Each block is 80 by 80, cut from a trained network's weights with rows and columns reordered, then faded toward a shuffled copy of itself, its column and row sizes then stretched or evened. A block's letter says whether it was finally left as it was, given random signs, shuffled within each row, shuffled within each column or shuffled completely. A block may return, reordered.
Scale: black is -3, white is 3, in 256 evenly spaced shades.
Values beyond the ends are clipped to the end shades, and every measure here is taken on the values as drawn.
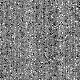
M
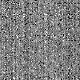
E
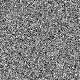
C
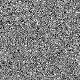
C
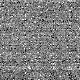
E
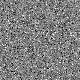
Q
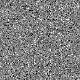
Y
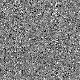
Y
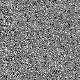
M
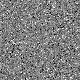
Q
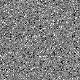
Y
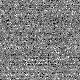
C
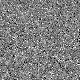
Q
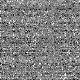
E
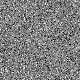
Q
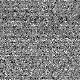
E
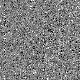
M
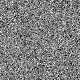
Q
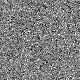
Q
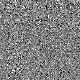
Y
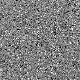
M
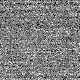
C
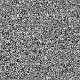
E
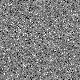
Q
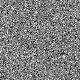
M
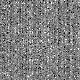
E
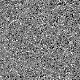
Y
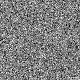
Q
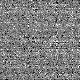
E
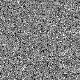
M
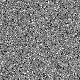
Q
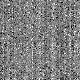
E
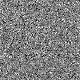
C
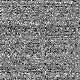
E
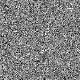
Y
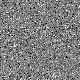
C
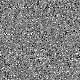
C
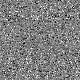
C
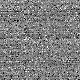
E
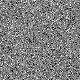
M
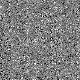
Y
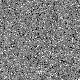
Q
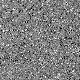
C
